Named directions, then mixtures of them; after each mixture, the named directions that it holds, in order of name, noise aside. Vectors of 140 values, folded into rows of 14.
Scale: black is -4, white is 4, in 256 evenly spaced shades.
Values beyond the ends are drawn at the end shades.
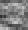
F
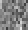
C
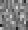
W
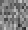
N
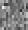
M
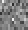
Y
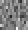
N, W.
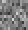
N, Y.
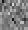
Y.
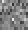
Y.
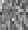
C, Y.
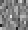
N, W.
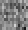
M, N.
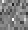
Y.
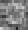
F, W.
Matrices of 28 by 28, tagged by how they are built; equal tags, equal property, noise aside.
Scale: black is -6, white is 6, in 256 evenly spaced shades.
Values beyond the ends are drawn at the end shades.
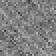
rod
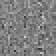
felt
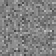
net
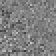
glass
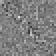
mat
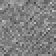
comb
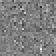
felt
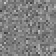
felt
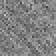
rod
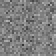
net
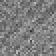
comb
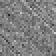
rod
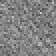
rod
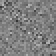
mat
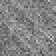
rod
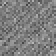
comb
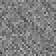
rod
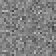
net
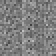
net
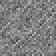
comb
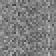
net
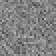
rod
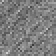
comb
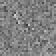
mat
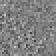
glass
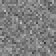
rod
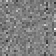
felt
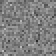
net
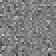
felt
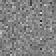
felt
